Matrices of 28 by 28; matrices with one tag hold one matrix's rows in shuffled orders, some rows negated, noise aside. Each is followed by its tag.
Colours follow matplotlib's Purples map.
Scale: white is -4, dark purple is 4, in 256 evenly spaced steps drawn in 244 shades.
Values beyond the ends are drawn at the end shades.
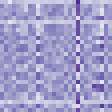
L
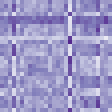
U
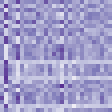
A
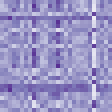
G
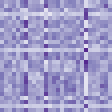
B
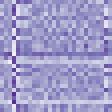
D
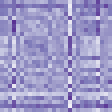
U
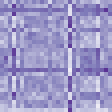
U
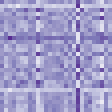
L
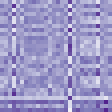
U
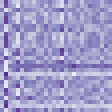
A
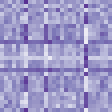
B
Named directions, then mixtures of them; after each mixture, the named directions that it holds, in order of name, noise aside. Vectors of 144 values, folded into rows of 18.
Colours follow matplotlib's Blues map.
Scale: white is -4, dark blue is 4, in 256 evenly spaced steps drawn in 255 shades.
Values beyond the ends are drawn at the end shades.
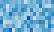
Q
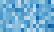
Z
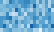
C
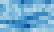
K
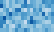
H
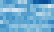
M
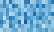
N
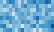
C, M, Z.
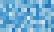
Q, Z.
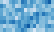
H, K, Z.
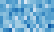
Q, Z.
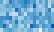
C.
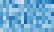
M, N.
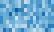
H, Q, Z.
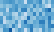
C, H, Q.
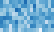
C, H.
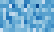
C, N, Z.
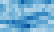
K.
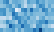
C, H, Z.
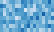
H, K, Z.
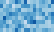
H, Z.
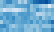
M.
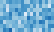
C, N, Q.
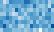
C.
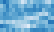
K.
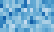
H.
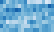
H, K, M.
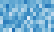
Q.
